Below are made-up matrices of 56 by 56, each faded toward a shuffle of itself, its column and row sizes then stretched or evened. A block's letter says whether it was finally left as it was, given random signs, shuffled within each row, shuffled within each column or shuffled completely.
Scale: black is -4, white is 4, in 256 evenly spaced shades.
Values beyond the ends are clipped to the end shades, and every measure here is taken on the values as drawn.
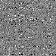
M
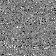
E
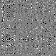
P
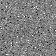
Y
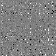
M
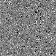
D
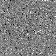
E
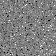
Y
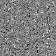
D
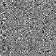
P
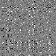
P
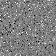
Y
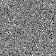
D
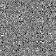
M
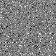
E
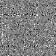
M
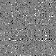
P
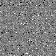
E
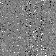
D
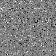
E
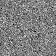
Y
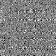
P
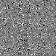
M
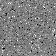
Y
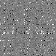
P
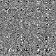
P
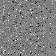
D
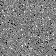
Y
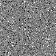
D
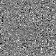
M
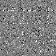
M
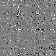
M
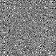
P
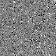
D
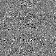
M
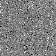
D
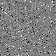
Y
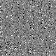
D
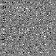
P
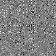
M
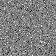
Y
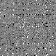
P
